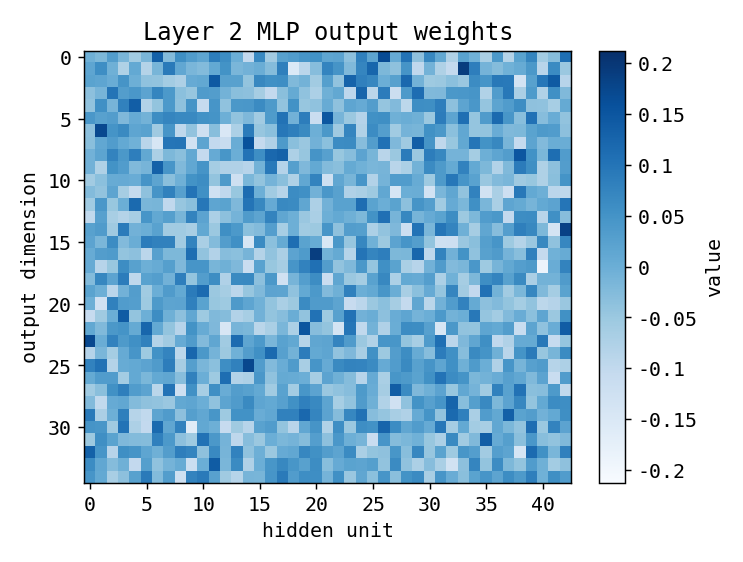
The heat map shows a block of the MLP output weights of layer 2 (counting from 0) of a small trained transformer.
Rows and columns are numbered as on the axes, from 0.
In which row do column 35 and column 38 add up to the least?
32
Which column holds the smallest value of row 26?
41
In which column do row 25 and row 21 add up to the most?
23
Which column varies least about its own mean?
22
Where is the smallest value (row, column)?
17, 40
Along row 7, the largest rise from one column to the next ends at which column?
7
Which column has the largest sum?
39
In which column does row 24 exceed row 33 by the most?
9
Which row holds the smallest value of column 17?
18
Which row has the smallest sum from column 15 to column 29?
20
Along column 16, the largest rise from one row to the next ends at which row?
8
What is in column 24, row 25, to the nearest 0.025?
0.075
